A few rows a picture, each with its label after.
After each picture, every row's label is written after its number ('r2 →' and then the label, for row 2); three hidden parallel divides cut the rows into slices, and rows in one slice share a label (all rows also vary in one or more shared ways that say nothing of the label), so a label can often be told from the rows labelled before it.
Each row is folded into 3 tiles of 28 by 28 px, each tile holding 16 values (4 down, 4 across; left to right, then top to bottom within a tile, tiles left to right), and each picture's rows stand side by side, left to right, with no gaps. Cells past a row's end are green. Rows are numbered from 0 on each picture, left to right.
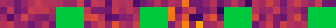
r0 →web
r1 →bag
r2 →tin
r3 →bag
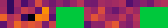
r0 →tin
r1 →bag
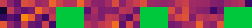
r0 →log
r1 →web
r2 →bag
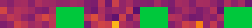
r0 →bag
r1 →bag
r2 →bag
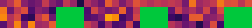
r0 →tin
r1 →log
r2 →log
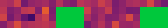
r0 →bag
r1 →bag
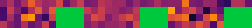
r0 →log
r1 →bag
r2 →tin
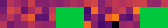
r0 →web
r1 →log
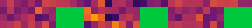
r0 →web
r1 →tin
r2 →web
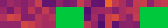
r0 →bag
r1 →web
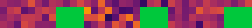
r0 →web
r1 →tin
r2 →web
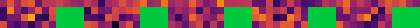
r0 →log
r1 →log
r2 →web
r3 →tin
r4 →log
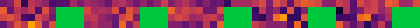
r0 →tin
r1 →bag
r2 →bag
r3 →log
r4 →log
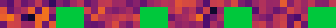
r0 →tin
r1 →bag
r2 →web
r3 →web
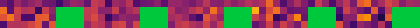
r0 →tin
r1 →bag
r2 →bag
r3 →tin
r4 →log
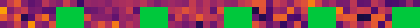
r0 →tin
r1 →bag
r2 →web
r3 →log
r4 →tin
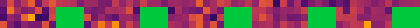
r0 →log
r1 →bag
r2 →web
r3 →bag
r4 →bag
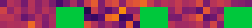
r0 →bag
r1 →log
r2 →web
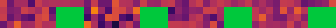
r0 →bag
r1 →log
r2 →web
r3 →bag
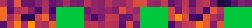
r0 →tin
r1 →web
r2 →tin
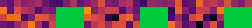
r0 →tin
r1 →tin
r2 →log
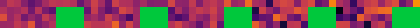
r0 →bag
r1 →web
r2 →web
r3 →log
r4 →log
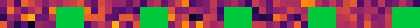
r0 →log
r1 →tin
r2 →tin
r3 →log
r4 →bag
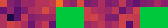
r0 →web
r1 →bag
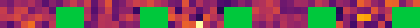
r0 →bag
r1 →bag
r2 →tin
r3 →bag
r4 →log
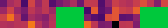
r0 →bag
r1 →log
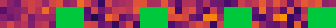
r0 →web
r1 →log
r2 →tin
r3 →log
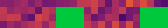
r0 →bag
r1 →web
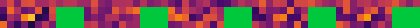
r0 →log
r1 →web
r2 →tin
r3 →log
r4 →log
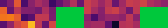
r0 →tin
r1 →web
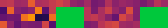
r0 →log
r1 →bag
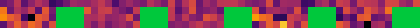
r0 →tin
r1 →bag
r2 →bag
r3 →tin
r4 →log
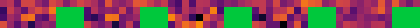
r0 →log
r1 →log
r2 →tin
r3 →log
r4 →web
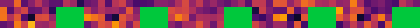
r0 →tin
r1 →tin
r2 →bag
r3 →log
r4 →tin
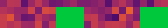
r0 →bag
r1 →bag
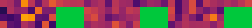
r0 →log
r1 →bag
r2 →bag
